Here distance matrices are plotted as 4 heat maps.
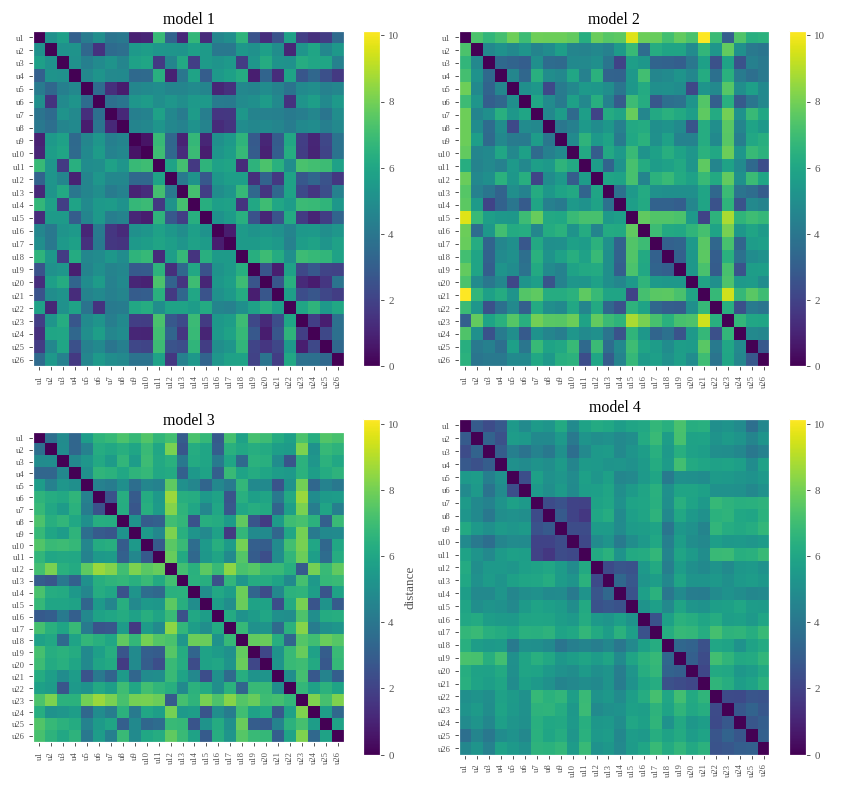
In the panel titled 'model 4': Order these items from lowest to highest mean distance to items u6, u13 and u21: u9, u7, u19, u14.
u14, u19, u9, u7
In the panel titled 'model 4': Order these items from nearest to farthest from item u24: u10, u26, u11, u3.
u26, u3, u10, u11
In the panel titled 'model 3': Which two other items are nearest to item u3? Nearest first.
u22, u18
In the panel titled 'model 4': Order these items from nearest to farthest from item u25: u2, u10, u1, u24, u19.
u24, u1, u2, u10, u19
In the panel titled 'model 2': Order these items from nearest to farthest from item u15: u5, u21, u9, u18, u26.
u21, u5, u9, u26, u18
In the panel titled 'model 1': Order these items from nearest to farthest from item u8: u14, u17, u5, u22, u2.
u5, u17, u2, u22, u14
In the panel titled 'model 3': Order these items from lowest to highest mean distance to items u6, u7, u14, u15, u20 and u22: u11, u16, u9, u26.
u9, u11, u26, u16
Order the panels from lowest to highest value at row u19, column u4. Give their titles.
model 1, model 2, model 3, model 4
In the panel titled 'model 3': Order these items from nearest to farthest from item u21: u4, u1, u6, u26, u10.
u26, u6, u10, u4, u1
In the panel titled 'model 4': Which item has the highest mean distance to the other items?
u17
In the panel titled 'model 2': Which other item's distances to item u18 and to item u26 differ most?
u11
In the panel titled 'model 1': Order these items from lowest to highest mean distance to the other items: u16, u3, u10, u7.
u10, u7, u16, u3
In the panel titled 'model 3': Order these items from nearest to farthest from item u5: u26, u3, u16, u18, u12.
u26, u16, u3, u18, u12
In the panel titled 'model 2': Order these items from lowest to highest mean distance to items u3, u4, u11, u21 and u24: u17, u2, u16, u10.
u17, u2, u10, u16
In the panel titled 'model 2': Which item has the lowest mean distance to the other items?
u3
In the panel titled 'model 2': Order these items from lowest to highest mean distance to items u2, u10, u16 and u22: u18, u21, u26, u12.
u12, u26, u18, u21
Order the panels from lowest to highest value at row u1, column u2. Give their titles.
model 4, model 3, model 1, model 2
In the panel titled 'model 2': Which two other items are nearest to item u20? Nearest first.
u5, u8
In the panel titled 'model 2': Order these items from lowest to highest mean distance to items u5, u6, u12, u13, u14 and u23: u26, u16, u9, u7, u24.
u24, u26, u9, u7, u16
